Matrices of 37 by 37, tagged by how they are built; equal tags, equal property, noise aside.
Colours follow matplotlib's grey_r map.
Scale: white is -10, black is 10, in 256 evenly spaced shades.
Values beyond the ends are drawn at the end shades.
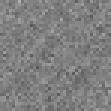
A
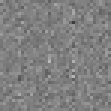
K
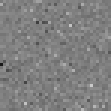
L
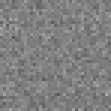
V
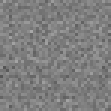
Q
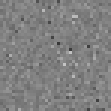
L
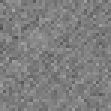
A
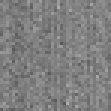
V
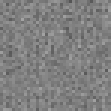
V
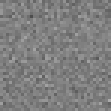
Q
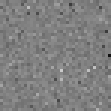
L
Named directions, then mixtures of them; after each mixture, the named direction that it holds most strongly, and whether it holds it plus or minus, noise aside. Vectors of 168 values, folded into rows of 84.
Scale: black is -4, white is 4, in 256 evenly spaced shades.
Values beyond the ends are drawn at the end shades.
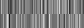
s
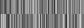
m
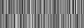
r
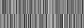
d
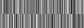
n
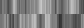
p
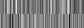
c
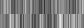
p, minus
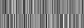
d, plus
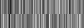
s, plus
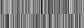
s, minus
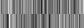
s, minus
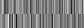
n, plus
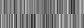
n, plus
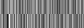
s, minus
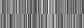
d, plus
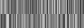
m, minus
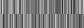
n, plus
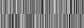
r, minus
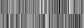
s, minus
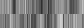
p, minus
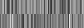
c, minus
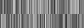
m, plus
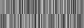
m, minus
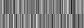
n, plus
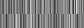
r, plus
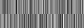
d, plus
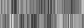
p, minus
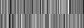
s, plus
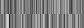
s, plus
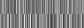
d, minus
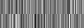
r, plus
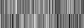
c, plus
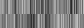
r, minus
